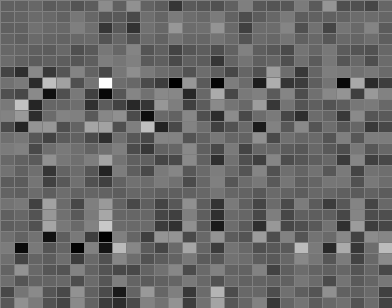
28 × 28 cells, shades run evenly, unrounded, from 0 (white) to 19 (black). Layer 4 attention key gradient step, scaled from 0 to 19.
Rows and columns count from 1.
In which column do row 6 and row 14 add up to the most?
16
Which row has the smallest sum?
3
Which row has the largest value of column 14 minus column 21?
9
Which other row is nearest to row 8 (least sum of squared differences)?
21
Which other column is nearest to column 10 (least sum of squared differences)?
18
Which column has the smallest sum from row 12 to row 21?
8
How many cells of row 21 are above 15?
4
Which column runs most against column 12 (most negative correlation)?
7
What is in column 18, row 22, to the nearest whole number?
13
